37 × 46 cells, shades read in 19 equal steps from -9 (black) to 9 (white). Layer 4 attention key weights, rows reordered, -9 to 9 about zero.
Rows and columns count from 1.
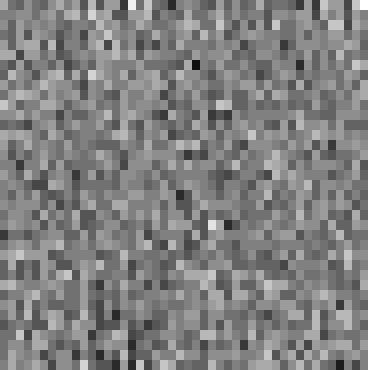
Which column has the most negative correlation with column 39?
6
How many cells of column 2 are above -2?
30
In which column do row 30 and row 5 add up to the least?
36
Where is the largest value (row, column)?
1, 46
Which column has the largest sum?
16
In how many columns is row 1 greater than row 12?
23
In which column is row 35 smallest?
17
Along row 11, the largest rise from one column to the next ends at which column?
28
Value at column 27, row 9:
-1
